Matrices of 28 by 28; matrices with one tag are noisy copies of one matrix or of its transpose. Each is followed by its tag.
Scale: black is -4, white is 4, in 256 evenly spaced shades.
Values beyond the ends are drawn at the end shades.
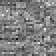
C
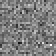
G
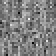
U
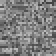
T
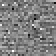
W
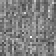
T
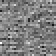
W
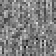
W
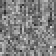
C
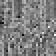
U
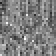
C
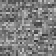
U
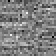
U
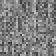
T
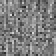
T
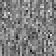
W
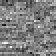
C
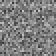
G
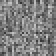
T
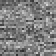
C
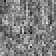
C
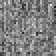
T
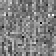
T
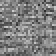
T
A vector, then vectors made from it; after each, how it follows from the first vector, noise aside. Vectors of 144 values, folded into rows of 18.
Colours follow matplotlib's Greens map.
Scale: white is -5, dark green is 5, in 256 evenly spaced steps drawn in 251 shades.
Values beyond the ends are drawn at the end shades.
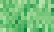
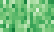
reversed, negated.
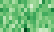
sign-scrambled.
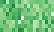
wrapped around.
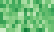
sign-scrambled.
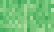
negated, shrunk.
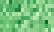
wrapped around.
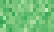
wrapped around, negated, shrunk.
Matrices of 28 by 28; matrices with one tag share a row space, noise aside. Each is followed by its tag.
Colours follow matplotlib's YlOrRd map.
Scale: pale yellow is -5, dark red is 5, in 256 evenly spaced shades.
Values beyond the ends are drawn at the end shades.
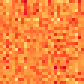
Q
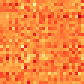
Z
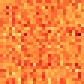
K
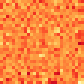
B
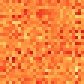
K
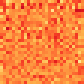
B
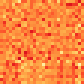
K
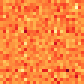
Q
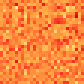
Q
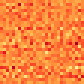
K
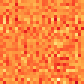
Q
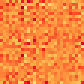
Z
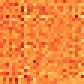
Z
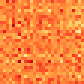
K
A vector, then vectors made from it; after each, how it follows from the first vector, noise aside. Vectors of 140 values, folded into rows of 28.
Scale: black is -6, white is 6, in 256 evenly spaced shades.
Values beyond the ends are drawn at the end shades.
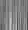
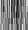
reversed, negated, scaled up.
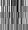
reversed, negated, scaled up.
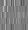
wrapped around, partly zeroed.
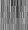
reversed, negated.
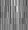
reversed.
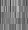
reversed.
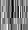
wrapped around, negated, scaled up.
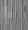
wrapped around, shrunk.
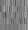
wrapped around, partly zeroed.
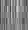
reversed.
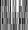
reversed, scaled up.
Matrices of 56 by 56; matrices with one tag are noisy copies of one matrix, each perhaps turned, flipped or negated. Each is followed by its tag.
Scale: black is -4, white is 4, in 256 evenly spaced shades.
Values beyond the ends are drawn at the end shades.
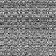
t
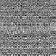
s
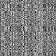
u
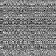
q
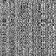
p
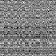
t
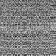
s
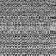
s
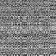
s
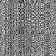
q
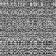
p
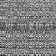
s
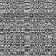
u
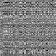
p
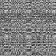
u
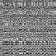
p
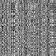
p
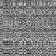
p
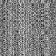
q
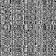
u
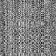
q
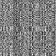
u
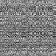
q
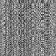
q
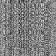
q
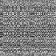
q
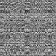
u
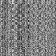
t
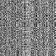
s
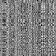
p
